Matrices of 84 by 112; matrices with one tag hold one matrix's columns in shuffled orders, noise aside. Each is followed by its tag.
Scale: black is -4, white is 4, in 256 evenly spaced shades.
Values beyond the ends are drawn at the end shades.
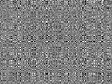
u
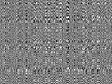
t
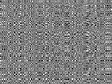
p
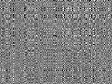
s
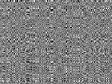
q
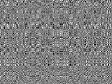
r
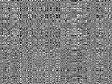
s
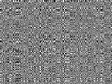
q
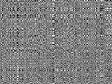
s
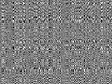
t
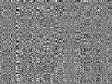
q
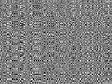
p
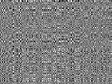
q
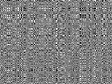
s
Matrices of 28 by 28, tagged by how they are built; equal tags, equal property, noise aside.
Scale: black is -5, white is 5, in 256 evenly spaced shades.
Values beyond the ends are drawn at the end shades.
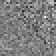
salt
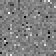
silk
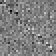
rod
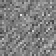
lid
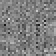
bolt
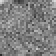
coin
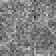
coin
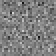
bolt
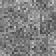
coin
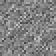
lid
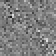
rod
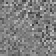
salt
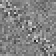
rod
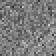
lid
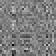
bolt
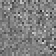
salt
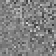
salt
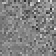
salt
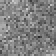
coin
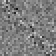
rod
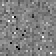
silk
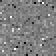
silk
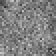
coin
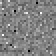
silk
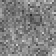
coin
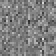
bolt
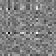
bolt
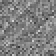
lid
